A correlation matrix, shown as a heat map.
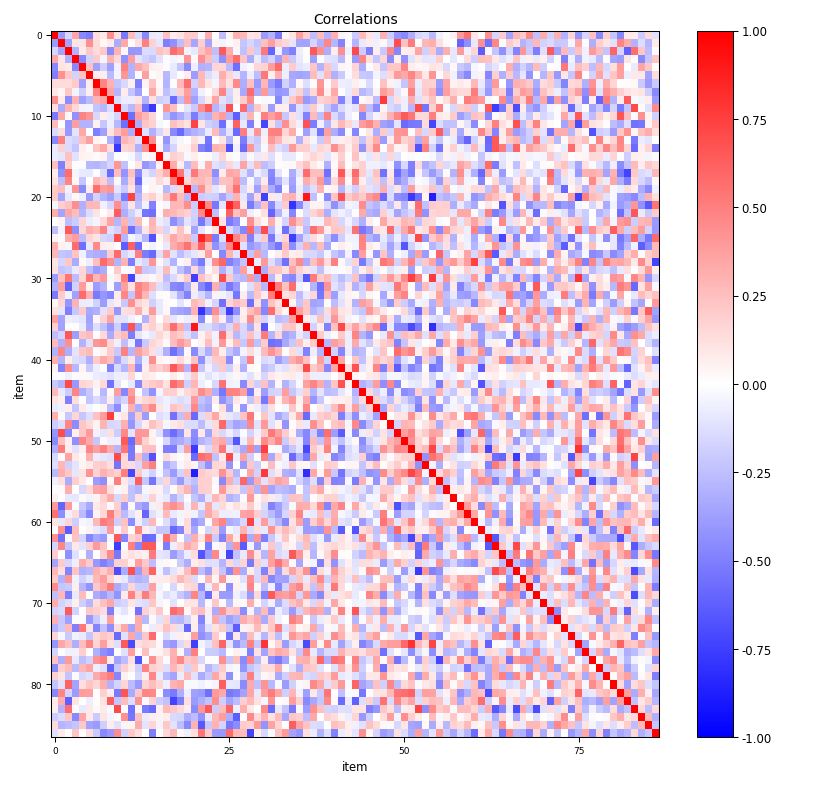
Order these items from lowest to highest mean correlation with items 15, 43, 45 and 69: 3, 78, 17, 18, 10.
3, 10, 18, 17, 78
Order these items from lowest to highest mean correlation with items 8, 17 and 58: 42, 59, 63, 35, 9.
63, 42, 9, 35, 59
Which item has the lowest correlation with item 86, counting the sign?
28
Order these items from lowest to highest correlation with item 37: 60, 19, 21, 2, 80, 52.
19, 21, 60, 52, 80, 2
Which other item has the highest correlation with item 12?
55
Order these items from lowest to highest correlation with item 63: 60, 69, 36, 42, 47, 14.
47, 60, 42, 36, 69, 14
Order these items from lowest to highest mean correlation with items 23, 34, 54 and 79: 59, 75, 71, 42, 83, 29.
71, 83, 42, 29, 59, 75
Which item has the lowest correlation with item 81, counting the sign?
62
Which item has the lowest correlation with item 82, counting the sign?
17
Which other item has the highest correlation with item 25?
21
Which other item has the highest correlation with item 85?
34
